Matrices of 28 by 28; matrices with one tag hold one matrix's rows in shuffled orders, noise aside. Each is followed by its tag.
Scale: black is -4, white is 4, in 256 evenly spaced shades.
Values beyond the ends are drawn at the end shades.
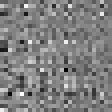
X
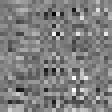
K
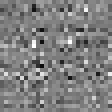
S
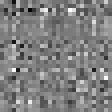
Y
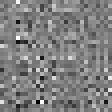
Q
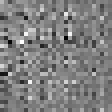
X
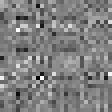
Q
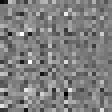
X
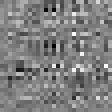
K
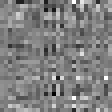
K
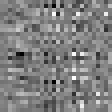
K
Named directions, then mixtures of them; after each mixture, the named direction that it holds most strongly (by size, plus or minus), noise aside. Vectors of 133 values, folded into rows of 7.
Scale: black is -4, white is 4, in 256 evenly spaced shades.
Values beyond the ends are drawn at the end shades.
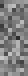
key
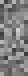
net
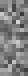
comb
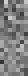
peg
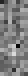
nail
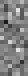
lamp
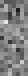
lamp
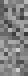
peg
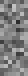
comb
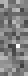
nail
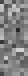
net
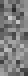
peg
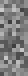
net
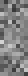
nail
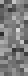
net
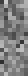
peg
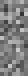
lamp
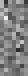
peg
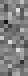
lamp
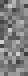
key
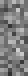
lamp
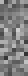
net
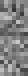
comb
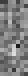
nail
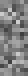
comb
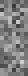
comb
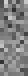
peg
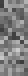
key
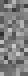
net
